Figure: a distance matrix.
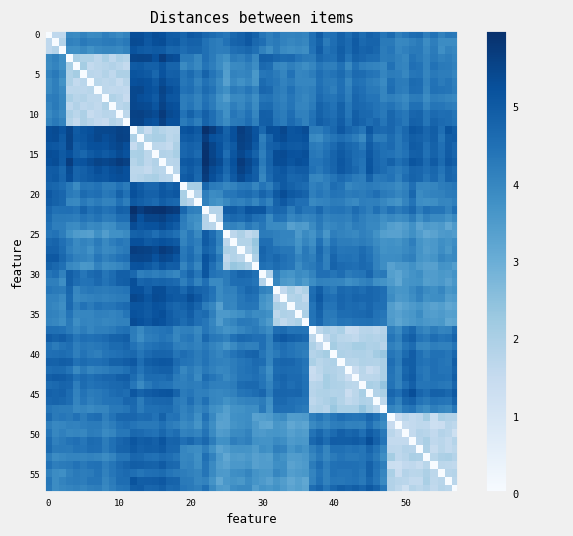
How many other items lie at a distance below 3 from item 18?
6
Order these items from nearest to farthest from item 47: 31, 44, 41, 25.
41, 44, 25, 31
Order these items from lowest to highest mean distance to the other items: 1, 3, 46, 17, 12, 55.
55, 46, 3, 1, 17, 12
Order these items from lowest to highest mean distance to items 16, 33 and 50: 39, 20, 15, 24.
15, 24, 39, 20
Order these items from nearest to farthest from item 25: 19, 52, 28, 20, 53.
28, 53, 52, 19, 20
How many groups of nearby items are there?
10
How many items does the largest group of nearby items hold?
11
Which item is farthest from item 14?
22
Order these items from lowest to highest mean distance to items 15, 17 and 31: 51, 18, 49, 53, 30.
18, 30, 49, 53, 51
